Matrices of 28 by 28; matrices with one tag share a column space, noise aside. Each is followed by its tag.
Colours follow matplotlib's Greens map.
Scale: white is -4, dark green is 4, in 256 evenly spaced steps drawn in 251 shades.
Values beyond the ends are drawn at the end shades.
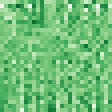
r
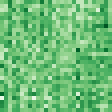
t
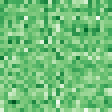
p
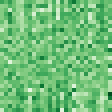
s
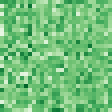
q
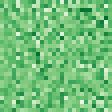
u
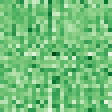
q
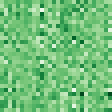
s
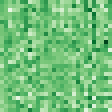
t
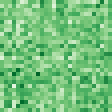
q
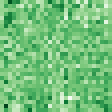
r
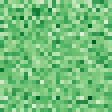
u
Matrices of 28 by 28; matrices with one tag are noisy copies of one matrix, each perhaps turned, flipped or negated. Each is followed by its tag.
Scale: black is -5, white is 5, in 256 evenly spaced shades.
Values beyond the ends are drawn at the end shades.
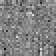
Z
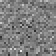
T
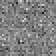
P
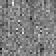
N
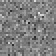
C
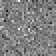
T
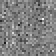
P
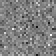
T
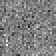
T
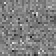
P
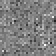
P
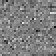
N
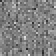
N
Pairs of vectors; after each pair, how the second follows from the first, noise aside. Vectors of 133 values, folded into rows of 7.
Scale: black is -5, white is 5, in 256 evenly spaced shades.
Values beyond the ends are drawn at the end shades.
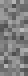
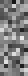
negated, scaled up.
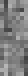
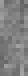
reversed, negated, shrunk.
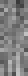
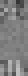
partly zeroed.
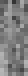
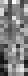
negated, scaled up.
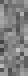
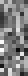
negated, scaled up.
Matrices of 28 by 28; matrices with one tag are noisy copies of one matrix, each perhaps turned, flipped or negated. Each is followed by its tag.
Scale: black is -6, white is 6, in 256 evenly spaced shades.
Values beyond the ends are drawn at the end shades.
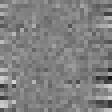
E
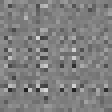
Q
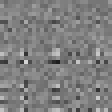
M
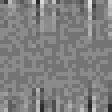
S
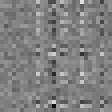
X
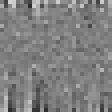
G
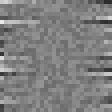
S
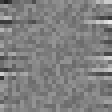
S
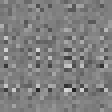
Q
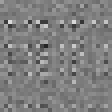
Q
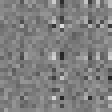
M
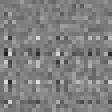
X
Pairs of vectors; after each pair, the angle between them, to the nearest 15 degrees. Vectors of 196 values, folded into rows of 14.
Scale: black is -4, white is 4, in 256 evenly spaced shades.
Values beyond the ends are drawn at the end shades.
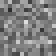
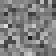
75 degrees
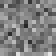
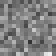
30 degrees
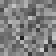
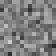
60 degrees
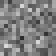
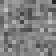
105 degrees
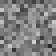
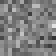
60 degrees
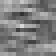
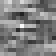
15 degrees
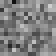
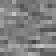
120 degrees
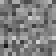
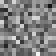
60 degrees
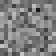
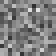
150 degrees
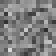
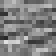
75 degrees
